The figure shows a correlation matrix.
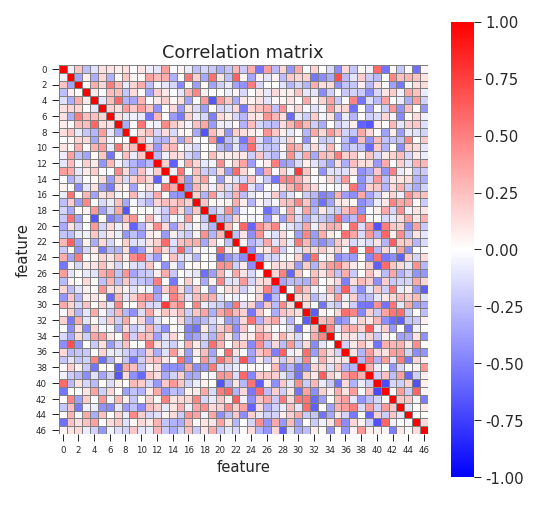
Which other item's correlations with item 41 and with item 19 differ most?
4
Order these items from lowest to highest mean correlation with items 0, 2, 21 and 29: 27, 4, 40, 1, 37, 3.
27, 1, 3, 37, 40, 4
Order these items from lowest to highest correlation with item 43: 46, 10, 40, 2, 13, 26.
2, 10, 26, 40, 13, 46
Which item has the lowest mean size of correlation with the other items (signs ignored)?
3
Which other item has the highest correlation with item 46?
38
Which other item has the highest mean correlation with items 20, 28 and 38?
26
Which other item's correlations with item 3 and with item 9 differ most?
20
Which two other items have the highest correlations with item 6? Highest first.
2, 26
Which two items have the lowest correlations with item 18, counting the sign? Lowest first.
8, 26
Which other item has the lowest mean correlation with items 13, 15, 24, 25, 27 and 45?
36
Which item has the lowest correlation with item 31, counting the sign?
32
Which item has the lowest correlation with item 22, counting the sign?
33
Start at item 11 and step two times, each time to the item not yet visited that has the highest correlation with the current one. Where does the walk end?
1
